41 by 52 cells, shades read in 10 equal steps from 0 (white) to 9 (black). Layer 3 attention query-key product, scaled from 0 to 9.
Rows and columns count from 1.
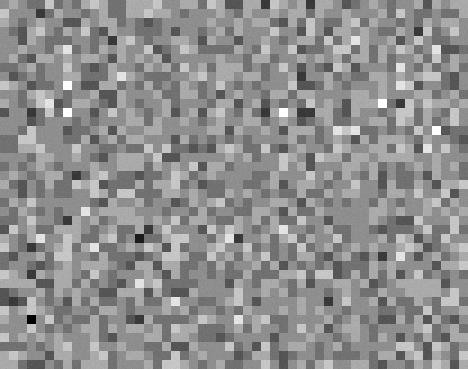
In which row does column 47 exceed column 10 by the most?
4
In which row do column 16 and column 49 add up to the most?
27
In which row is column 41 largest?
29
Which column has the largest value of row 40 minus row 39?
45
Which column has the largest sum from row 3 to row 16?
34
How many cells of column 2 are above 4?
12
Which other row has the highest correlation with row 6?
10
